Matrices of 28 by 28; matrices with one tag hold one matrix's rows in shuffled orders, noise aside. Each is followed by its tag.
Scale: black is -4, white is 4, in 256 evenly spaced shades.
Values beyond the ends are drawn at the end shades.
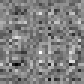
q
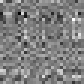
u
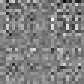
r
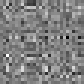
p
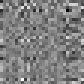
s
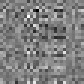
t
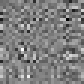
s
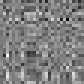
p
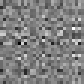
u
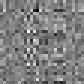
t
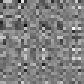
u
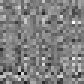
u
